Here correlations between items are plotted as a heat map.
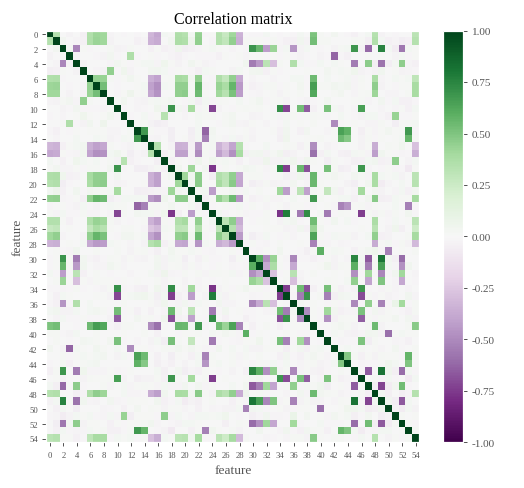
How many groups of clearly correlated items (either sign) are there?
8
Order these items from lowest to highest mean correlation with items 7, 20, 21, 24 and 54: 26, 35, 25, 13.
13, 35, 26, 25
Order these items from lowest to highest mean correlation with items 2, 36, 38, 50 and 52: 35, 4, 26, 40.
40, 26, 4, 35
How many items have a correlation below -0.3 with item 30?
5
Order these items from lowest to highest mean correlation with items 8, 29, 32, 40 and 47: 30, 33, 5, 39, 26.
30, 33, 5, 26, 39
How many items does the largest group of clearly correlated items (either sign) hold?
17
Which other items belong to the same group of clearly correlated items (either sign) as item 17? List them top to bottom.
11, 51
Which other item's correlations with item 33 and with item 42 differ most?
3
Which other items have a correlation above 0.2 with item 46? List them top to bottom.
10, 18, 21, 34, 37, 41
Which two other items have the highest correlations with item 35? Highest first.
24, 38
